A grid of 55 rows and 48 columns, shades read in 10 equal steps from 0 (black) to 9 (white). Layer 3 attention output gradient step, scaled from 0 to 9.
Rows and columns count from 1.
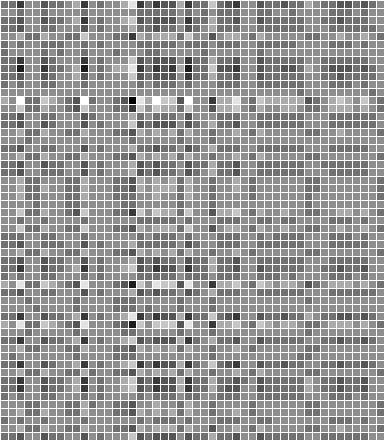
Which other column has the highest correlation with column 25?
13
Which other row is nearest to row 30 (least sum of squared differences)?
11
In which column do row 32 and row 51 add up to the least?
17
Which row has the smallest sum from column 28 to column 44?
9
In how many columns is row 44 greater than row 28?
20
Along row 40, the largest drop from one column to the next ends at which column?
18
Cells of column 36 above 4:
29
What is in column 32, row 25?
4
